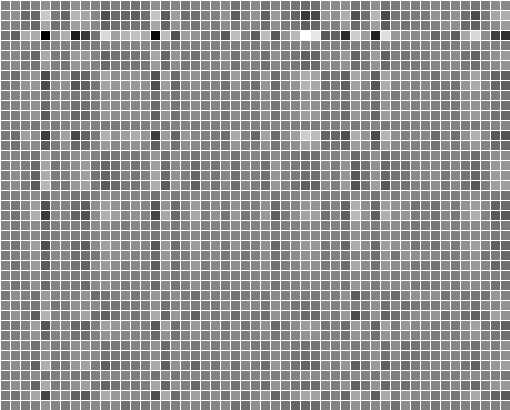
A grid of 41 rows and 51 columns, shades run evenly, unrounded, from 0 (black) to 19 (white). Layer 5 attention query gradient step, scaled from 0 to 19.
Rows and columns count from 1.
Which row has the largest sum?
4
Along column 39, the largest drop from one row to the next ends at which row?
5
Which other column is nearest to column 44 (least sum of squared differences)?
2
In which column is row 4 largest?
31
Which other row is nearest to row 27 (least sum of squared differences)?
21
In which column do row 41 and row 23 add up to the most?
36
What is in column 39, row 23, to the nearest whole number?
10
